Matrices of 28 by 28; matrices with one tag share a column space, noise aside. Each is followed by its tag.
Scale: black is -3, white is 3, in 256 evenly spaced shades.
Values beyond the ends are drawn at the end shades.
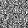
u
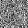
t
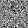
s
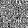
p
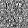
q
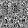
q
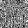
p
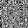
p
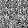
u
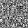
q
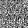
u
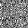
q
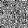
t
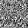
q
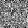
t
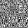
q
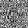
t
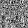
p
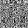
p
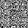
s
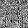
p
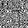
s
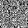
s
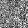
u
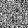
t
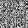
s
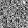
p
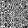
s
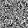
q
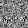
q
